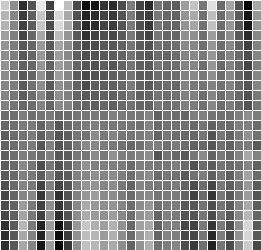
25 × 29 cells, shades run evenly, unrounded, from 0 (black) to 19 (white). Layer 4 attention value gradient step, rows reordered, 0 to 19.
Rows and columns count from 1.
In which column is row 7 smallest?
28
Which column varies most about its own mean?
7
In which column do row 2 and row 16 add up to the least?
10
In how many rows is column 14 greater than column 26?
14
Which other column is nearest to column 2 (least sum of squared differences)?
15
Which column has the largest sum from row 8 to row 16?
29
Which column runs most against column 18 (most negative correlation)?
23
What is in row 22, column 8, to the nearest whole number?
6
